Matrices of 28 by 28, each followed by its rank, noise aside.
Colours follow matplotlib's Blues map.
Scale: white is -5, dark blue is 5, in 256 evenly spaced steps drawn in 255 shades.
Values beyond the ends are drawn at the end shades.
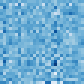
four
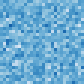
eight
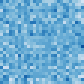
four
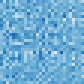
six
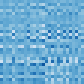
two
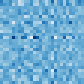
three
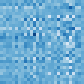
three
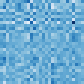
three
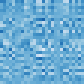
three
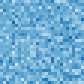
eight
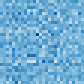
six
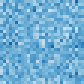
six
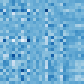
three
